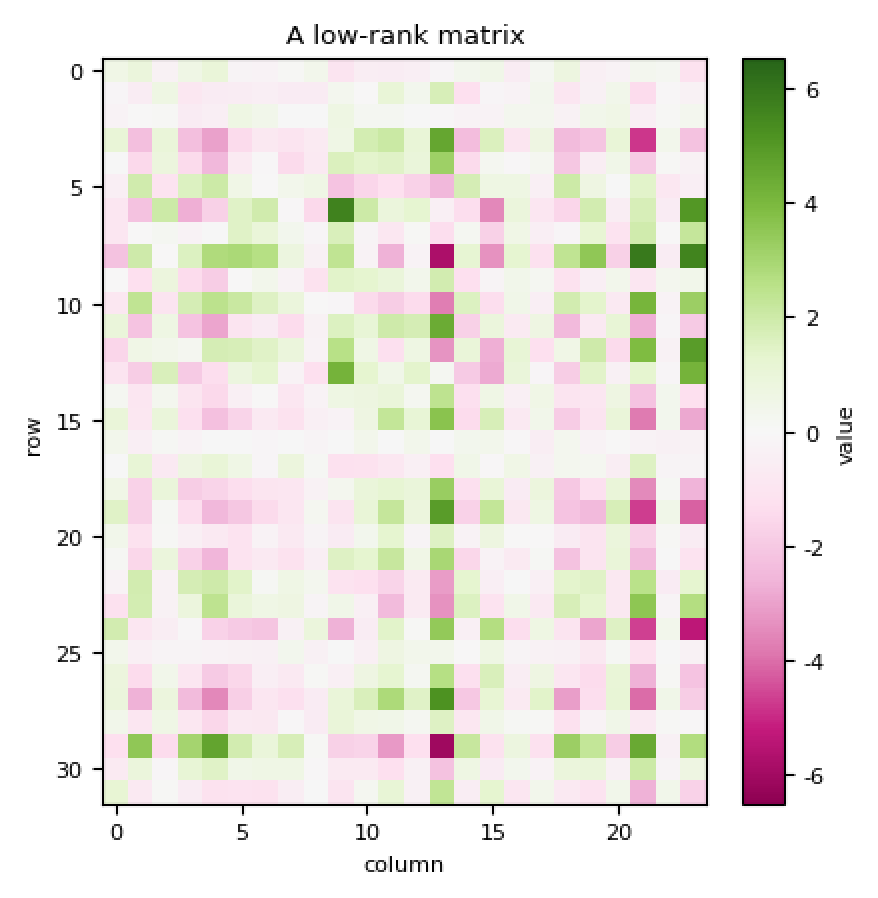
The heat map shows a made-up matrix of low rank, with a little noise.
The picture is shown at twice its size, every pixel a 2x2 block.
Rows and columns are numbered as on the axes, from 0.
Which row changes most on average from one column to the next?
8
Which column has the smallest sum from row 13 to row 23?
21
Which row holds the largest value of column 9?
6
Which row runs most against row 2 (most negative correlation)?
0
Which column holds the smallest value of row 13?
15
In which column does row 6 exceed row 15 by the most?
23
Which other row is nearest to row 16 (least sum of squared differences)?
25
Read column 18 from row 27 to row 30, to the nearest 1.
-3 -1 3 1
